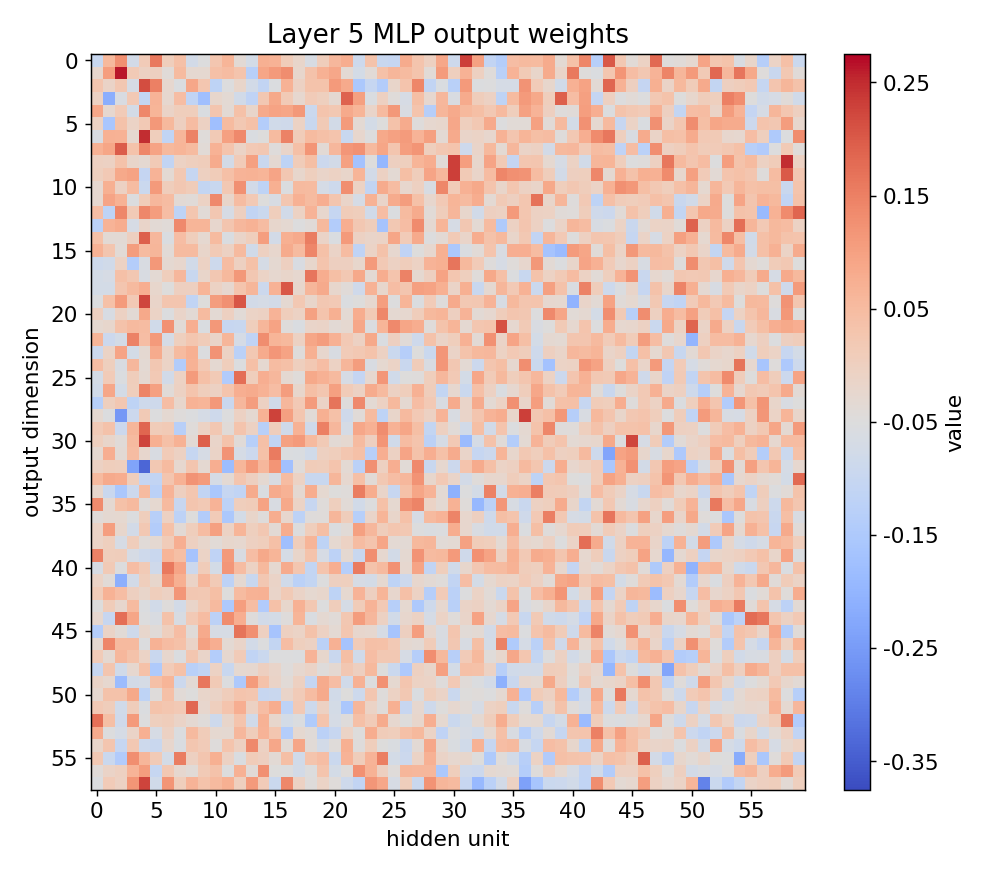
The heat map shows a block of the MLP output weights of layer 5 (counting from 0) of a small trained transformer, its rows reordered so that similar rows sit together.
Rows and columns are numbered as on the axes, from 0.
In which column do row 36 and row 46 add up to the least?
53
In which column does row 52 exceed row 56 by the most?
0
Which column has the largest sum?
27
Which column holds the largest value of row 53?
42
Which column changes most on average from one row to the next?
22
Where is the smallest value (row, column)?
32, 4
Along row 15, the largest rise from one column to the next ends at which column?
40
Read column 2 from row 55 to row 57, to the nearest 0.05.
-0.15 0 0
